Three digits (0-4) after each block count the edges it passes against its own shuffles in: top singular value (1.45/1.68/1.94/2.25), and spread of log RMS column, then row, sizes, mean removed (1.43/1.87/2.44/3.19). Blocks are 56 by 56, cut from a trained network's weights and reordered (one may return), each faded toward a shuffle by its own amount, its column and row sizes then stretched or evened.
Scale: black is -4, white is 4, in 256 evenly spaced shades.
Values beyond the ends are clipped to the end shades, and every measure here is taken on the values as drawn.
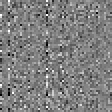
2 3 1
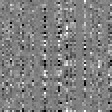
4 4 1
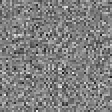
4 1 2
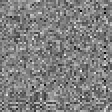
2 1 0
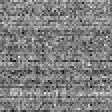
3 0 1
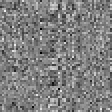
4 3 0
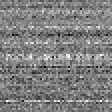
4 0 3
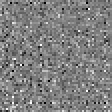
0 2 2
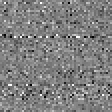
2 0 3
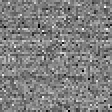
1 1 0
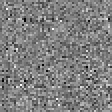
0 1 1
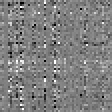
2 4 1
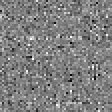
2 1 0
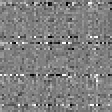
2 1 3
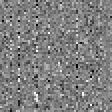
0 3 0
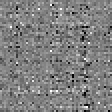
1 3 2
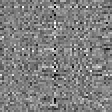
3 1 3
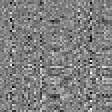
3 3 1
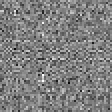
4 1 2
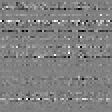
2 0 4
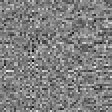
3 1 1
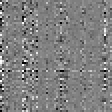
3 4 1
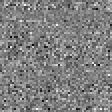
0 0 3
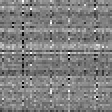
4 3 2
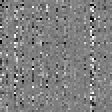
0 4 1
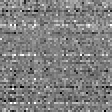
3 1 3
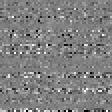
1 1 4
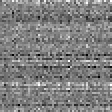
4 2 3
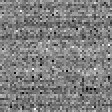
2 1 0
